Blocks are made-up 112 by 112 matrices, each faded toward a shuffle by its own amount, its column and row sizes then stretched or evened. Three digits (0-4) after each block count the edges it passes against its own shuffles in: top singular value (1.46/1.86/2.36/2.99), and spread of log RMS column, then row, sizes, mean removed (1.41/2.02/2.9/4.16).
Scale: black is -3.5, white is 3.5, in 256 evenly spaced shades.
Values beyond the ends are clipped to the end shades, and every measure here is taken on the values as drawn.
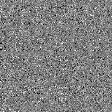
1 1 2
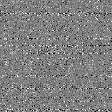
2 0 3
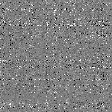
1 2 3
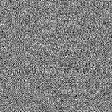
3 0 1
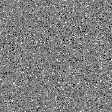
1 1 1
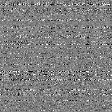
1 0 4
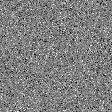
1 0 0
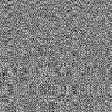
4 1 0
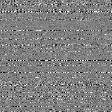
3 1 4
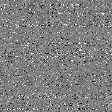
1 0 3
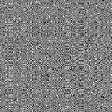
4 2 2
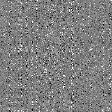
1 3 0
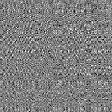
4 0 2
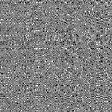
3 1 2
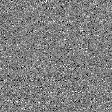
1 0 2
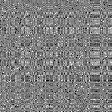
4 0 2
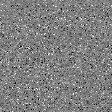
1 0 2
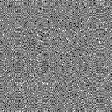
4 0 0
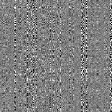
3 4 1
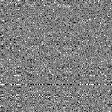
3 1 2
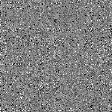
0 2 2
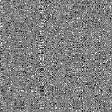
3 2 1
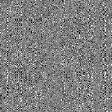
3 3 1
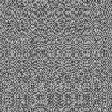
4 0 0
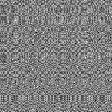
4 0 1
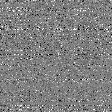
1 0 3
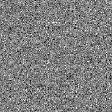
2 2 0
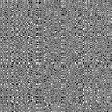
4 3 2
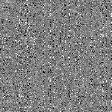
2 3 1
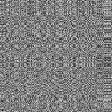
4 1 2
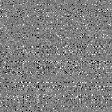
3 1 3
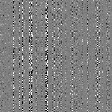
4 4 0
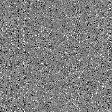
1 2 0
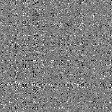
2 2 3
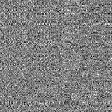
3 0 2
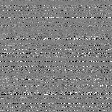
0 0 4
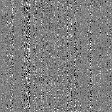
0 4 0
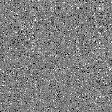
2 1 1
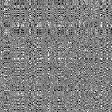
4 3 2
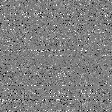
0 0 3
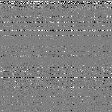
3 1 4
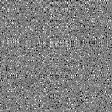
3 1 1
